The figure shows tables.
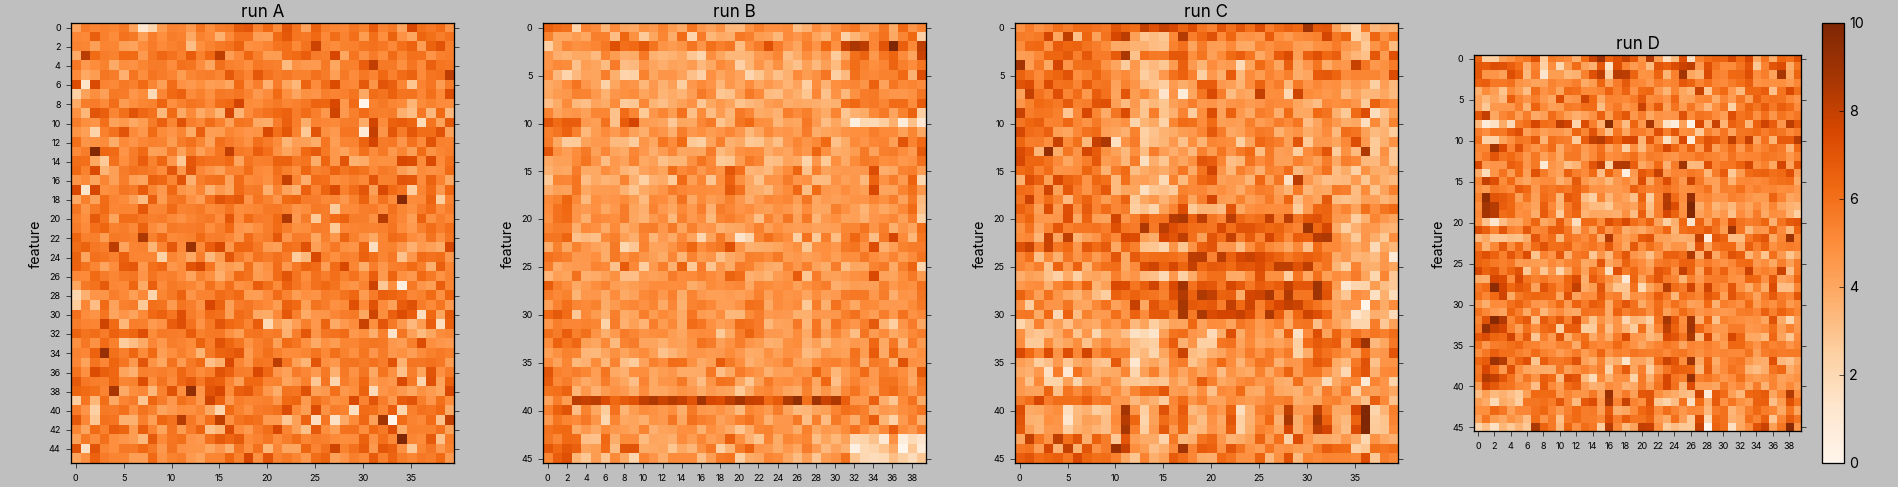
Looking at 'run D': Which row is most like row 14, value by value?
6
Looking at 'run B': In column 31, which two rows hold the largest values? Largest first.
2, 39
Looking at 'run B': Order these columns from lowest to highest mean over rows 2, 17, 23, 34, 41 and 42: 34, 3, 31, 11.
11, 3, 31, 34
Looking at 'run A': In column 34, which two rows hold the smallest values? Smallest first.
27, 40
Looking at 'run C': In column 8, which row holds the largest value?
12
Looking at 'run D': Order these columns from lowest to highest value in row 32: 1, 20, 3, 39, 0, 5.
20, 39, 0, 5, 1, 3
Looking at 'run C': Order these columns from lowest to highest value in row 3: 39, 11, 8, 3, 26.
26, 8, 3, 39, 11
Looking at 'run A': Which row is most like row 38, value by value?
23
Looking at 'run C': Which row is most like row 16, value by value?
43
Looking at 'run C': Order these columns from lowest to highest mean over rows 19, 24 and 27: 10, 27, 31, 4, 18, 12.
4, 12, 18, 27, 10, 31
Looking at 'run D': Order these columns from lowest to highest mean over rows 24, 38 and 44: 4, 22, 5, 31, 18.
22, 5, 31, 4, 18
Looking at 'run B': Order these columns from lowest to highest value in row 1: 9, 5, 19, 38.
19, 9, 5, 38
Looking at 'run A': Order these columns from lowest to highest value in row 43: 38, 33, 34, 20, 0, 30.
38, 0, 33, 20, 30, 34
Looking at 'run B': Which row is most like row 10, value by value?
44
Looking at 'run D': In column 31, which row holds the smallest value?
45
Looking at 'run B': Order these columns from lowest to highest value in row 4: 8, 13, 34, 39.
8, 13, 34, 39
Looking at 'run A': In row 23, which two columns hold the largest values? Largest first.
12, 4
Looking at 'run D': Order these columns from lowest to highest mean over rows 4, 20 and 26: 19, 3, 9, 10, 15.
3, 10, 9, 15, 19
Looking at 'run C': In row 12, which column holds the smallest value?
10
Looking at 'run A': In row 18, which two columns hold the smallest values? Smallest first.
38, 7
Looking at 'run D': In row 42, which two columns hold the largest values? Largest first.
16, 18
